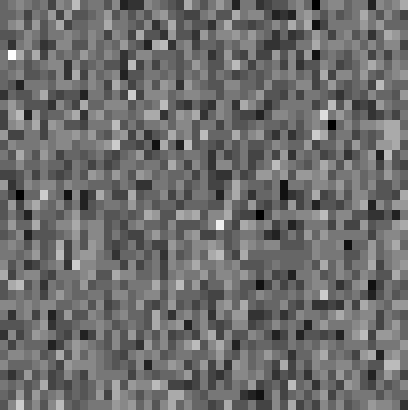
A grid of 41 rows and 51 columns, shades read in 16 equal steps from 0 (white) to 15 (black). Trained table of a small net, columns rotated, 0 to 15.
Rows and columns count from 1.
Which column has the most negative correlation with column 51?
16
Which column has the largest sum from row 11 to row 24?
27
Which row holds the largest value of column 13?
28
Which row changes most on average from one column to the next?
20
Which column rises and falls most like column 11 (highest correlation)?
1
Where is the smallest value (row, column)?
6, 2
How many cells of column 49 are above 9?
6
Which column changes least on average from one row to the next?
13
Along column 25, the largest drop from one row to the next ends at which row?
35
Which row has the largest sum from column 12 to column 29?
19
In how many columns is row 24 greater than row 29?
20
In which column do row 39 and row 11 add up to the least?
21
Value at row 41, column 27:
11
